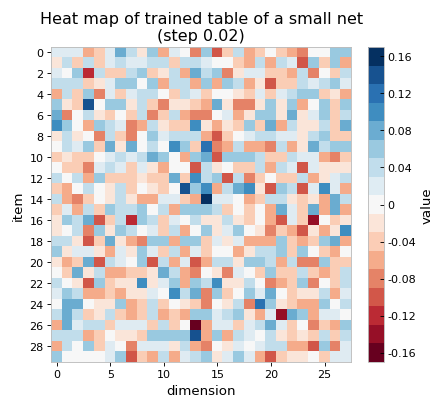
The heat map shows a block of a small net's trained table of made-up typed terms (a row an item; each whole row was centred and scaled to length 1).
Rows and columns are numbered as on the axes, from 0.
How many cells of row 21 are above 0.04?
3
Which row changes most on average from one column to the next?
20
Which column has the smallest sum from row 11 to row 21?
23
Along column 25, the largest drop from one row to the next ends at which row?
14
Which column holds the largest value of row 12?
13
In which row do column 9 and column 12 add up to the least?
6
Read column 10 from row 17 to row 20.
-0.04 0.06 -0.04 0.04
